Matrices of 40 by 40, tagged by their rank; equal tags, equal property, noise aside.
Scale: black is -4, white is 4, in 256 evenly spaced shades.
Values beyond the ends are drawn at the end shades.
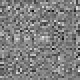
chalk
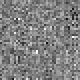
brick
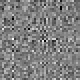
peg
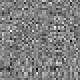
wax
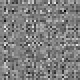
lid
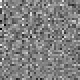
chalk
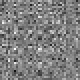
peg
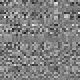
wax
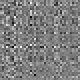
lid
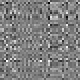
lid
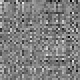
peg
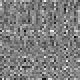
wax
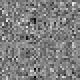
chalk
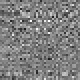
chalk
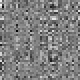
lid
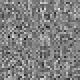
chalk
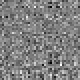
wax
